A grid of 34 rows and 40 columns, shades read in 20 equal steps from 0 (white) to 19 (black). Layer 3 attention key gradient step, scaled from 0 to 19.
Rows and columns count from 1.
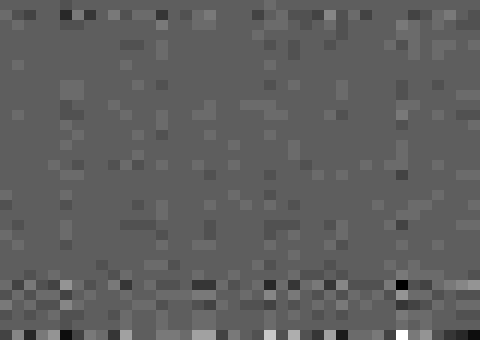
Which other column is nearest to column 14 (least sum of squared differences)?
35
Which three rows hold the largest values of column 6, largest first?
34, 2, 30
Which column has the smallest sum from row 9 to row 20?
6
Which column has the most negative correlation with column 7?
14
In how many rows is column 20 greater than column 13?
4
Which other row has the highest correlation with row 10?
18
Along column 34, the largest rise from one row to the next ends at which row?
29
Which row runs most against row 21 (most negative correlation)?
24
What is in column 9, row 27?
13
